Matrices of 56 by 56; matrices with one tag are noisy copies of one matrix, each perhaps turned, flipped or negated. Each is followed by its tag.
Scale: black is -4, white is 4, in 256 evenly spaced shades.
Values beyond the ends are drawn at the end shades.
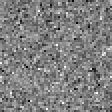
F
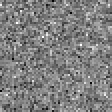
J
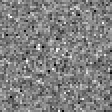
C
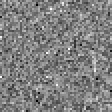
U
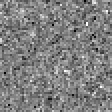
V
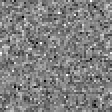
J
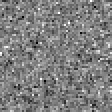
J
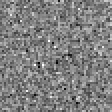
C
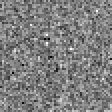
C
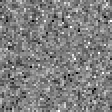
J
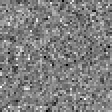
F
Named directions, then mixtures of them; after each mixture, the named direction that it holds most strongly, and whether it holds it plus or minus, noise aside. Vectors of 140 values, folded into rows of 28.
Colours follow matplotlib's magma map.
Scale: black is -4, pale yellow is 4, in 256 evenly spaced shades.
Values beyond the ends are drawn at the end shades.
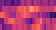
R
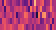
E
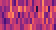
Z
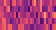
E, plus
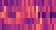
R, plus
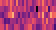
Z, plus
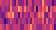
Z, plus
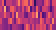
E, minus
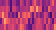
Z, minus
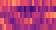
R, minus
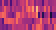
R, plus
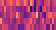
E, minus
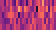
Z, plus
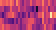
R, minus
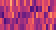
Z, plus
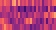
R, minus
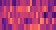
R, plus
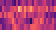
R, plus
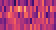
Z, plus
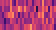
Z, plus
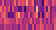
Z, minus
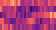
R, minus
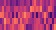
E, plus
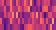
E, minus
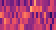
E, plus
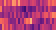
R, minus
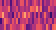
Z, minus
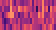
Z, plus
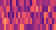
Z, minus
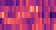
R, plus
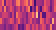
E, minus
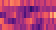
R, minus
